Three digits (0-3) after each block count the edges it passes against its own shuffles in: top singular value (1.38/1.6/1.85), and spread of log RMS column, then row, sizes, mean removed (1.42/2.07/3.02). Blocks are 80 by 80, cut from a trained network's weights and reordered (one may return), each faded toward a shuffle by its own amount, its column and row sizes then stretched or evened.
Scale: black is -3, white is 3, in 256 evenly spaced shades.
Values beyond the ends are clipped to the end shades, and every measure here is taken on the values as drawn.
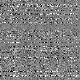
0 2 3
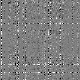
3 3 2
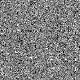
0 1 0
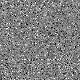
1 0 1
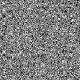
3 1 0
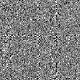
3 2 1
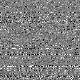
2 0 3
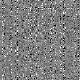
2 3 1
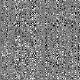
0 3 2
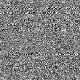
3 0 2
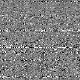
2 1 3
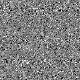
0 0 2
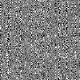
2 3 0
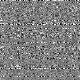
0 1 3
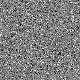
0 0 1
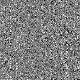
0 2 0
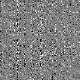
0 3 2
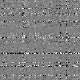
3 2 3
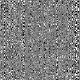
2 3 1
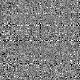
3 2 2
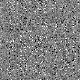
0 2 1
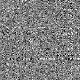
1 2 1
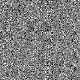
2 2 0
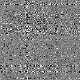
1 2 3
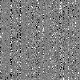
1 3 0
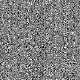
1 2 1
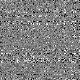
1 2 3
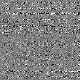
2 2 3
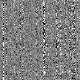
1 3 0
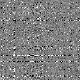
3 2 2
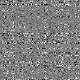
1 2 3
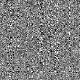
2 2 1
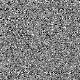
1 0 2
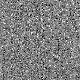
2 1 0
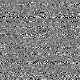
1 0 3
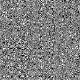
2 2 1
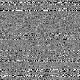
3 0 3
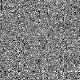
1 2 1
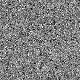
1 0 0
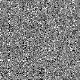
0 2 1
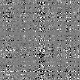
1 3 3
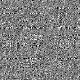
3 1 2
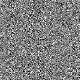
2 2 0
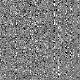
0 3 1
